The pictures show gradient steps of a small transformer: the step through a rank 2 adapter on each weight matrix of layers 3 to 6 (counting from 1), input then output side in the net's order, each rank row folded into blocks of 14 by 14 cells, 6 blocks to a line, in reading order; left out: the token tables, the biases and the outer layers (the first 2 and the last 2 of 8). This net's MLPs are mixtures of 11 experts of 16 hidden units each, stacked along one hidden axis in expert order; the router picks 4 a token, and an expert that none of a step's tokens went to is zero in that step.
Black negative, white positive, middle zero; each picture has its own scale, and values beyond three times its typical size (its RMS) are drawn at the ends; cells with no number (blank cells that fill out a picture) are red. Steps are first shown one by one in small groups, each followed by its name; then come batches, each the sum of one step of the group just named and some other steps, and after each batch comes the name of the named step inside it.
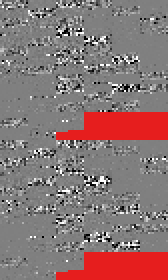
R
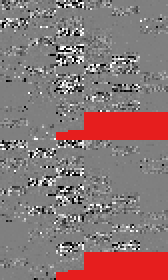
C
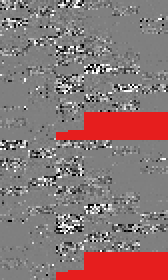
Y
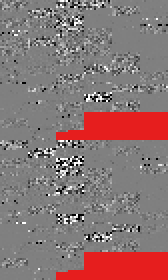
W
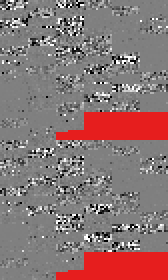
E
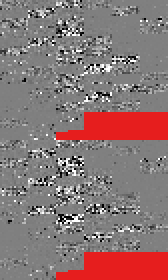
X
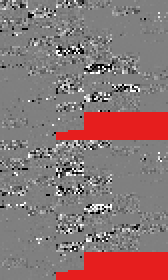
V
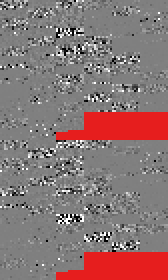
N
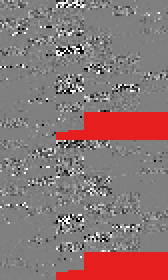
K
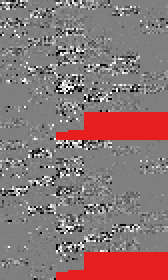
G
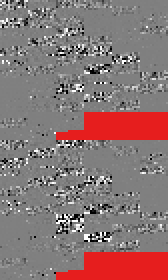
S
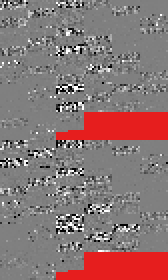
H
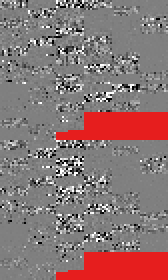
R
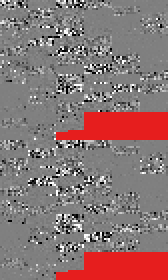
S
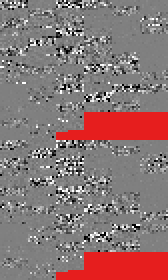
R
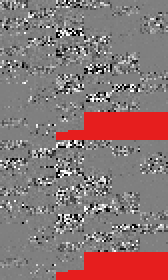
R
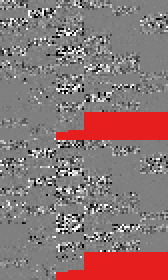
X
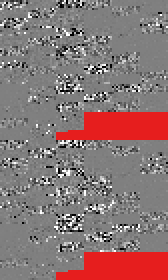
H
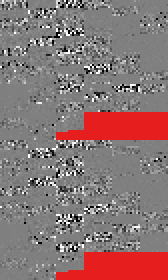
N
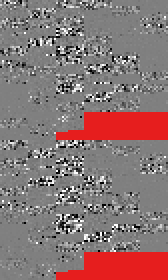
S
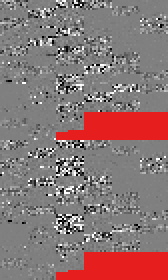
X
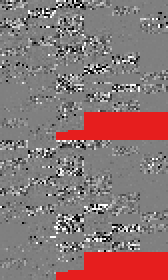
E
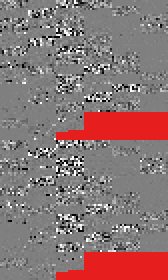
V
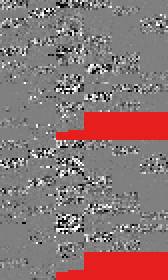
C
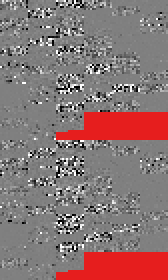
X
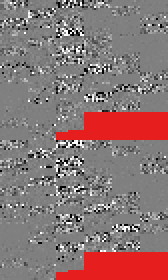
W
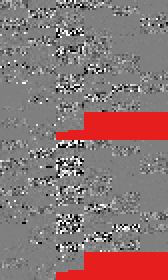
N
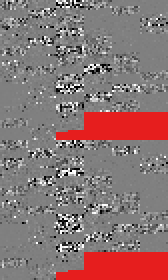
C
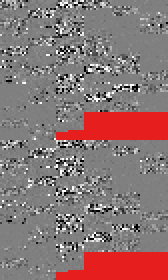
K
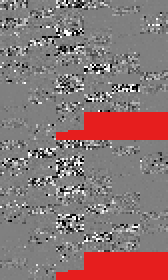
H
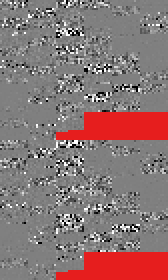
K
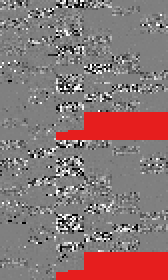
H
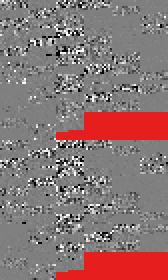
G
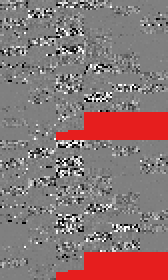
G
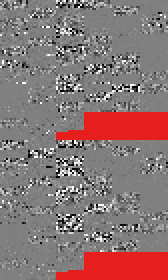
H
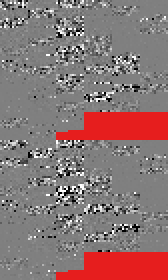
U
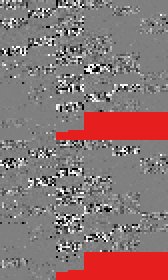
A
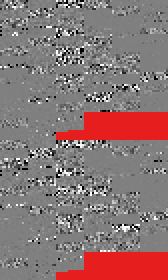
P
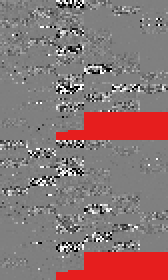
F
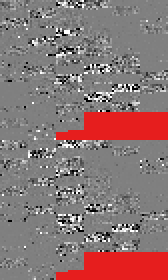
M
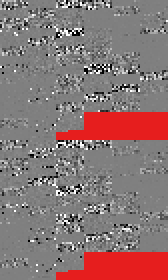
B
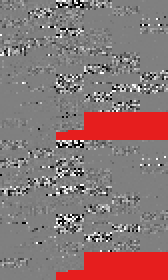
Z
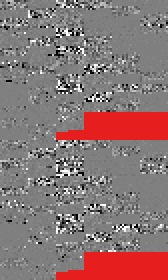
M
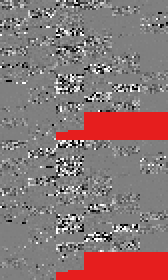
M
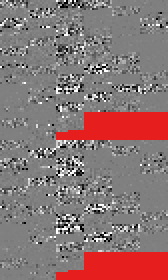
P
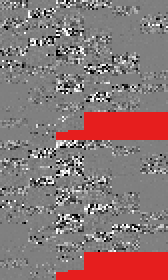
U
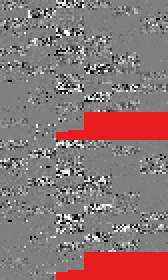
M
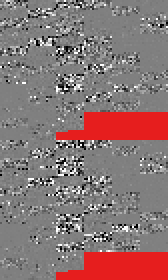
P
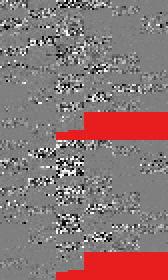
P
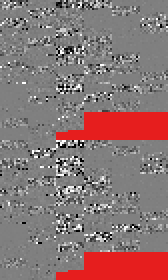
P
